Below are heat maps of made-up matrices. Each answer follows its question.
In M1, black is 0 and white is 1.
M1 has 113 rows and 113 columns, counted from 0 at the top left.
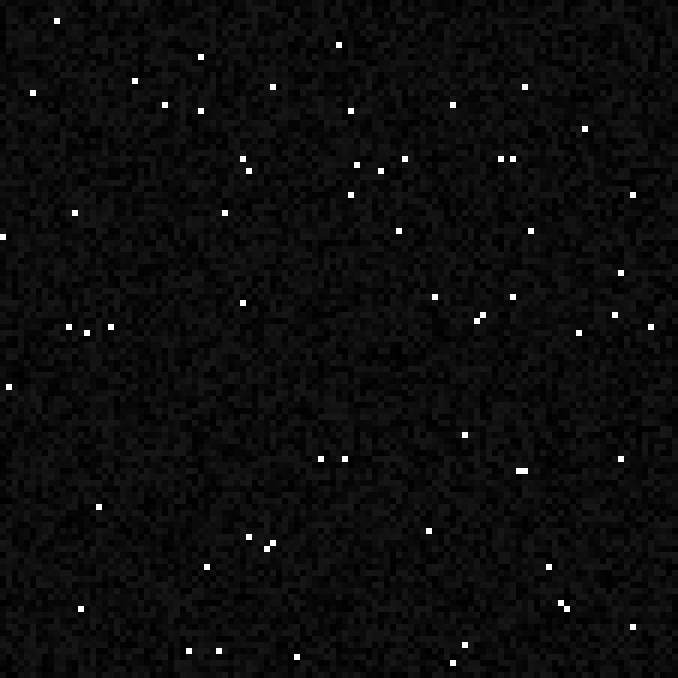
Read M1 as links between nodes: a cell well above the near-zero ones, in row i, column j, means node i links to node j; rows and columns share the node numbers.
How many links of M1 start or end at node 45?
3
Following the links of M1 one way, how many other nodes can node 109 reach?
4
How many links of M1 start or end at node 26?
4
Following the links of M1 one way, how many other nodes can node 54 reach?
7
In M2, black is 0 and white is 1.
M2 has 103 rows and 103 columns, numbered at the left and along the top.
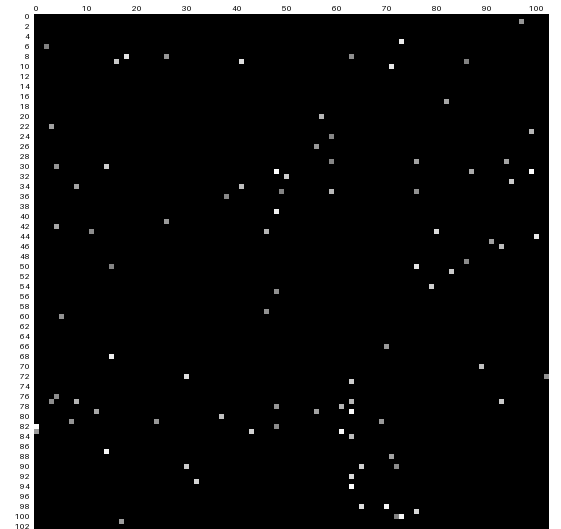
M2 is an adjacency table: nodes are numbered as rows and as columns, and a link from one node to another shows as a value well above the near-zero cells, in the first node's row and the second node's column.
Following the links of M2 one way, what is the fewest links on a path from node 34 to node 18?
2
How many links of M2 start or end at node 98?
2
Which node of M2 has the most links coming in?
node 63
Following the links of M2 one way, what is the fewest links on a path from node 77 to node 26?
2
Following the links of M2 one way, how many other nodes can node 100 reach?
7
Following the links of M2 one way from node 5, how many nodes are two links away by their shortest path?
1
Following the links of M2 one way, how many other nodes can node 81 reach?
11
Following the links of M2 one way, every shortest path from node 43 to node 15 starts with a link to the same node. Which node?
node 46
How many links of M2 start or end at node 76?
5
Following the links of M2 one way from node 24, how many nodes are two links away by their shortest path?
1
